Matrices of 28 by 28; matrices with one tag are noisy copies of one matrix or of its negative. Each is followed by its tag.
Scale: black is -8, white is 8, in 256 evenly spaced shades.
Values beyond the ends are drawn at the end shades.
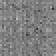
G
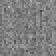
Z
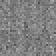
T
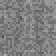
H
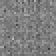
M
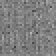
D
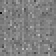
M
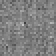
T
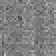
H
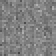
G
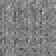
Z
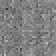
H
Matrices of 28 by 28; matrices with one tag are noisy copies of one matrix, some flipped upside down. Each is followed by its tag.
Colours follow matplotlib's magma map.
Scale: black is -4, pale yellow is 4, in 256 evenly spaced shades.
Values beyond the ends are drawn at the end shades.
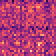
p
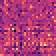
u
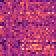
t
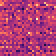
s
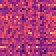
s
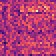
t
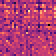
u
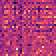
u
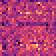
t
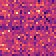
p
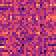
s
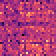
t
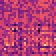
u
